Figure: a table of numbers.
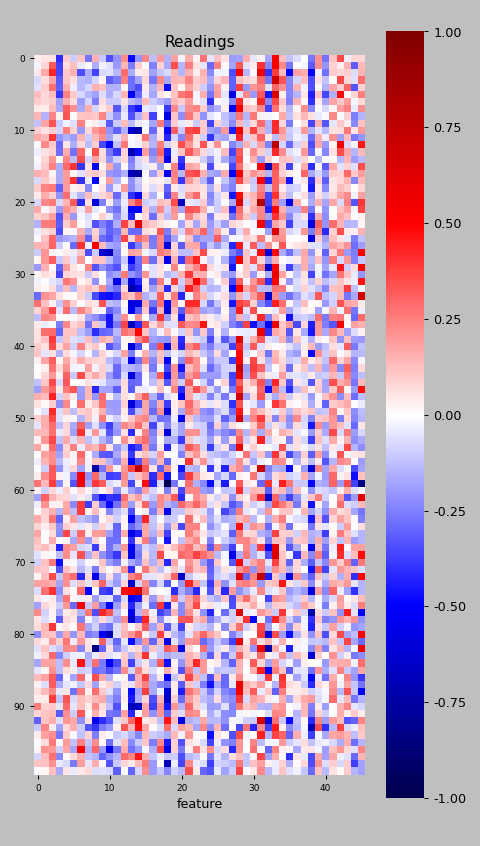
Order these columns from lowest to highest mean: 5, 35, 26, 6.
35, 26, 5, 6
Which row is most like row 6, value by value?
94
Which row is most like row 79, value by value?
53
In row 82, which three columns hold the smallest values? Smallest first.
8, 32, 20
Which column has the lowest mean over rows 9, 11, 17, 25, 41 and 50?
38
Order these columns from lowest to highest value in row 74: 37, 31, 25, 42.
37, 42, 25, 31
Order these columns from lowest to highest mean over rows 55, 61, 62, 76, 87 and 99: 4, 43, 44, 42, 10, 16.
10, 16, 44, 43, 4, 42
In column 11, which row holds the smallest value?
31
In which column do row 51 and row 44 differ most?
13
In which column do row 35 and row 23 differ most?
14
